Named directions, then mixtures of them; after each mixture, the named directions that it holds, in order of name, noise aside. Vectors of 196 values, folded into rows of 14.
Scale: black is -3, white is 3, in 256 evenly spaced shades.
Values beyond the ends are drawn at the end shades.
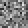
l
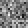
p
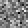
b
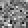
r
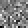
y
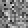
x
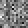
r, x, y.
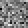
p, r.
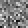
y.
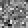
r.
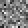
l, x, y.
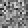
l.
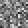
b, y.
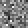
x.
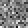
p, x, y.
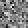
x.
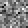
b, p.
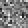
p, r, x.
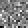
y.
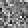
p, r, x.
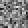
l, r.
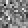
b, l, x.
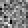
l, r, x.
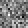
p.
